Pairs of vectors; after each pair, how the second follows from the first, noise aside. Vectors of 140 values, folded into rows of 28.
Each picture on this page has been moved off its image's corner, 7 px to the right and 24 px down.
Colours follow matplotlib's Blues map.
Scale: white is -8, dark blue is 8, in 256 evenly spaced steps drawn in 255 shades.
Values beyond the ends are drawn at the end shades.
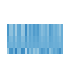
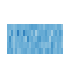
wrapped around, partly zeroed.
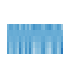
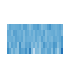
partly zeroed.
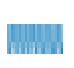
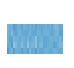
wrapped around, shrunk.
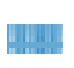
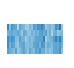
reversed, negated.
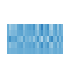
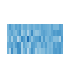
reversed, negated.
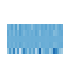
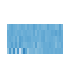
partly zeroed.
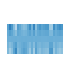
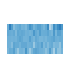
partly zeroed.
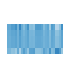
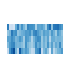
reversed, negated, scaled up.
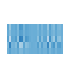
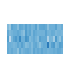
partly zeroed.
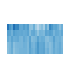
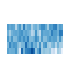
reversed, negated, scaled up.
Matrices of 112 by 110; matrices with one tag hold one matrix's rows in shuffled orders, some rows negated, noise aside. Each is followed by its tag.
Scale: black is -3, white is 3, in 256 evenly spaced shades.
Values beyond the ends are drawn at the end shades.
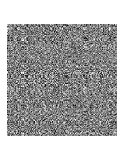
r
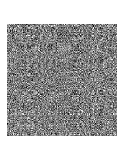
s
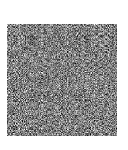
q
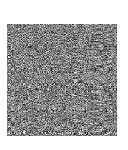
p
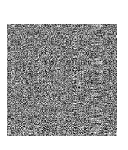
p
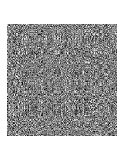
q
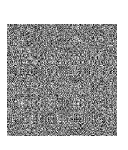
s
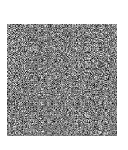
q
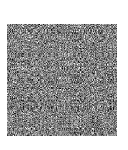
s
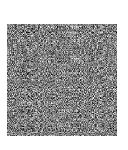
s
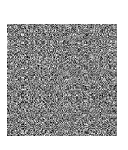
r
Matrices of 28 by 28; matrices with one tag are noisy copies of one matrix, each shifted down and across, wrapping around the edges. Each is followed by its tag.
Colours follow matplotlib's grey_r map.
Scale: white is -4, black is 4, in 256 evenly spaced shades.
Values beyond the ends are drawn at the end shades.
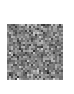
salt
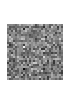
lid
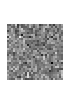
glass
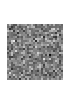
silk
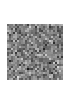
salt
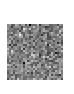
silk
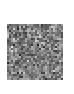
glass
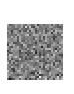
salt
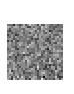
glass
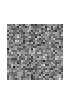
silk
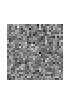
glass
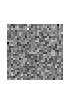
silk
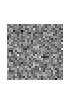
salt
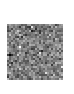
salt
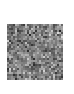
glass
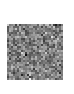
salt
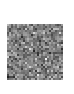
salt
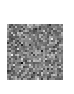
silk
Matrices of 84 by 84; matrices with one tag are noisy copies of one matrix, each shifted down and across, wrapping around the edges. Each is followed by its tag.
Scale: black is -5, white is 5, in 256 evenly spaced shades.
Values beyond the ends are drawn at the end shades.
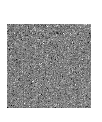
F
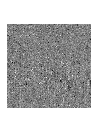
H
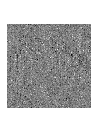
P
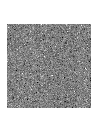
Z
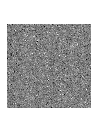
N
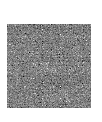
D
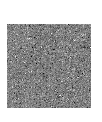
F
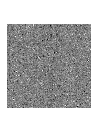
N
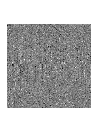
H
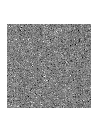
N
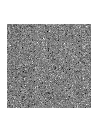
Z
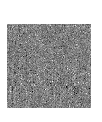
P
